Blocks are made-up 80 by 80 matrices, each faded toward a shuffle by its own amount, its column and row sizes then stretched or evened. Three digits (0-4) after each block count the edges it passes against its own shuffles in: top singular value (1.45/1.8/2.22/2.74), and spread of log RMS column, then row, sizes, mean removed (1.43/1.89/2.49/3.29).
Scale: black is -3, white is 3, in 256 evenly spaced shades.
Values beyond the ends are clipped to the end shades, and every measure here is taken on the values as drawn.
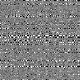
3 1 4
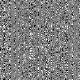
2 4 0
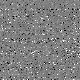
0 0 3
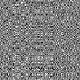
4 2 2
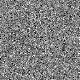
0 1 0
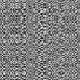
4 4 0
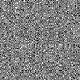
3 0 0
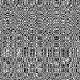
4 2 1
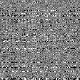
2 1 4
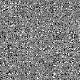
2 1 2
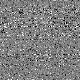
1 0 3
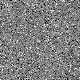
0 0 0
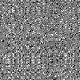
3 1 0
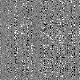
0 4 2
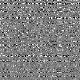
3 0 4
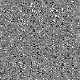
2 2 2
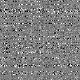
1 2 4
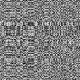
4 1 3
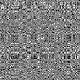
4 1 3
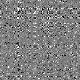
3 2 3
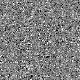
0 1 2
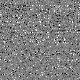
1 0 2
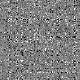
1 3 3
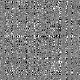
2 4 3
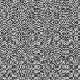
4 2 0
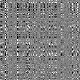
4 4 3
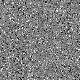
0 1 0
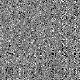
2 3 0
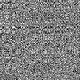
3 0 1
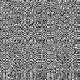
4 0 2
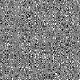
3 3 1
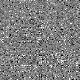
2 1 2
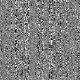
1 4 0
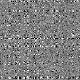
3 2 3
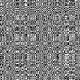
4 3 1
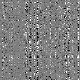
3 4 2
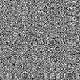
3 0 0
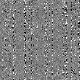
1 4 1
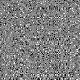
3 1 1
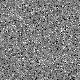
0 0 0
